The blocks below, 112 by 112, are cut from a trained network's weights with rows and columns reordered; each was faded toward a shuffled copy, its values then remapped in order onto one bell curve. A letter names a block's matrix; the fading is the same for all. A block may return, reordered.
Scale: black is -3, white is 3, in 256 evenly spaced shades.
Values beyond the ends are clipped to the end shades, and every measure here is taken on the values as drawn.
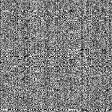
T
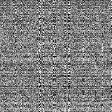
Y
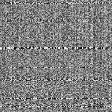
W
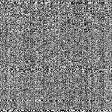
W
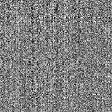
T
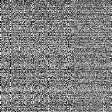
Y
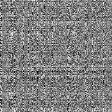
Y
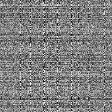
Y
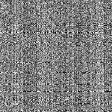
W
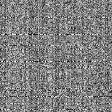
T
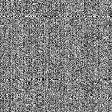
T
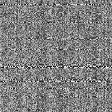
W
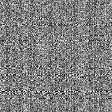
W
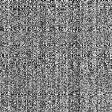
W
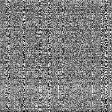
Y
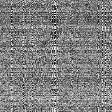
Y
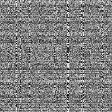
Y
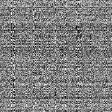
Y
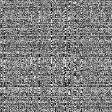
Y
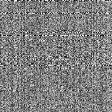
W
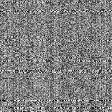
W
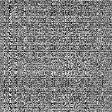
Y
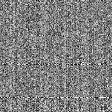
T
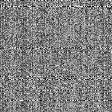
W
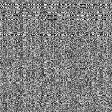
W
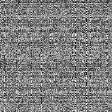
Y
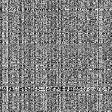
W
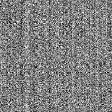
T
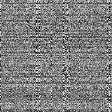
Y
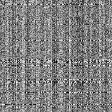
W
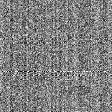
T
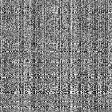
W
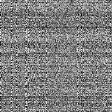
Y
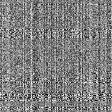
W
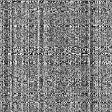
W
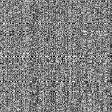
T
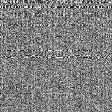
W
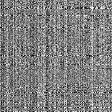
W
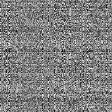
Y
